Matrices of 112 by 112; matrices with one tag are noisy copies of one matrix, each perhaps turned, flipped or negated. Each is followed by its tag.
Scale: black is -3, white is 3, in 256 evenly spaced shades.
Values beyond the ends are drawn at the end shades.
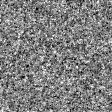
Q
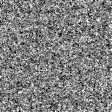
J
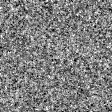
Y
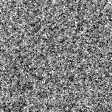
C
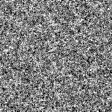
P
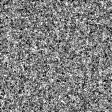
J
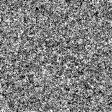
Q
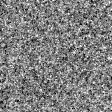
C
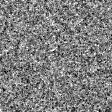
P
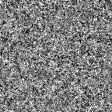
P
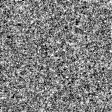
Q
